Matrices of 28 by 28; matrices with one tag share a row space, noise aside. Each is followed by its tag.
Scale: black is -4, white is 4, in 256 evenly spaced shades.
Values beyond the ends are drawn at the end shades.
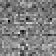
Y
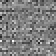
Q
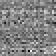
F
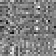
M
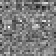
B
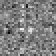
Y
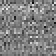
F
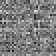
Q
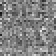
B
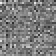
Q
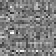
M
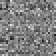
M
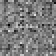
Y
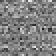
Y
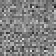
F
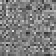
Q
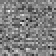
Y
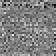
F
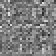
B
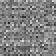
F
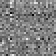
M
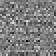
M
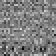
F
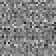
F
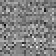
F
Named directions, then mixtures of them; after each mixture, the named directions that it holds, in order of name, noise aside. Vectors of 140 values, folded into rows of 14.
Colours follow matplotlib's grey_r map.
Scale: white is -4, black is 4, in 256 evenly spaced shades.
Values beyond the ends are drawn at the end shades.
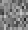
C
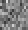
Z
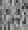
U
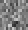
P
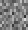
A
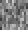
U, Z.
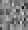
C, U.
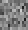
C, U.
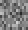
A, C.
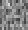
U.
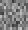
A, C.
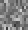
C, P, Z.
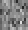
C, P, U.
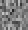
P, Z.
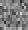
A, C, Z.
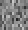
A, C, U.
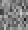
C.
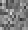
Z.
